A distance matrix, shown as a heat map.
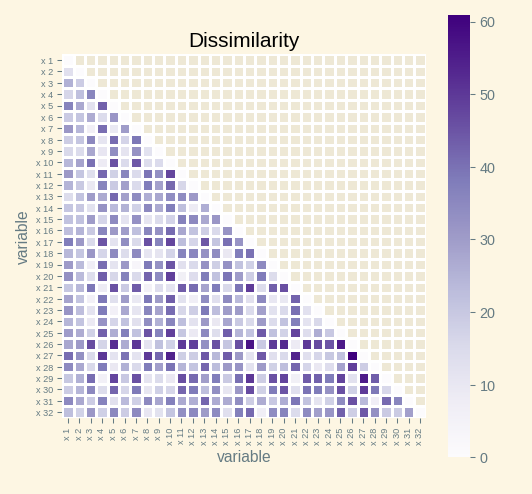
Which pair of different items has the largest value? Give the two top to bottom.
x 26, x 27
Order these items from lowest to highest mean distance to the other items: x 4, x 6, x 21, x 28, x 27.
x 6, x 28, x 4, x 21, x 27
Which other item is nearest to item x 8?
x 21
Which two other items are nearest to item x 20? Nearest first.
x 11, x 22
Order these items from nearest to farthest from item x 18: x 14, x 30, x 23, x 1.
x 30, x 1, x 23, x 14
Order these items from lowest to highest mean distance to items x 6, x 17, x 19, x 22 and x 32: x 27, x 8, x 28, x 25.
x 28, x 27, x 25, x 8
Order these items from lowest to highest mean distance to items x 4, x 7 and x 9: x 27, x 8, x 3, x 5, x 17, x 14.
x 8, x 3, x 14, x 5, x 17, x 27
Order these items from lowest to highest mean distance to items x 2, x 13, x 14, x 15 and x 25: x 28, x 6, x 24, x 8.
x 24, x 6, x 8, x 28
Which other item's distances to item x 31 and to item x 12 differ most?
x 25
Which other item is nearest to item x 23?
x 5
